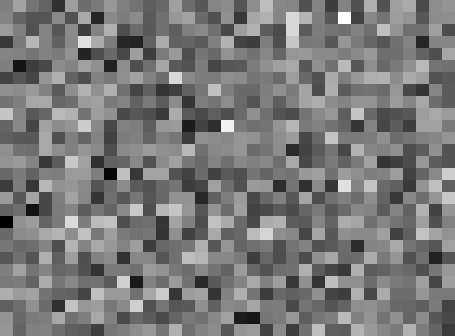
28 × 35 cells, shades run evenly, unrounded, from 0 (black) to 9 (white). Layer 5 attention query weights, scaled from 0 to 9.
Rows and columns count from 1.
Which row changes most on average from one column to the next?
16
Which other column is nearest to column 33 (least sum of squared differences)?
5
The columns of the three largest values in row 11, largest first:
18, 7, 23
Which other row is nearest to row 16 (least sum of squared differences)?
20
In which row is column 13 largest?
25
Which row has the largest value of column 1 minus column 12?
10
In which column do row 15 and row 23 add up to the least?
9
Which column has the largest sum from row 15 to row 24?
6
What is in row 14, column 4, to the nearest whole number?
2
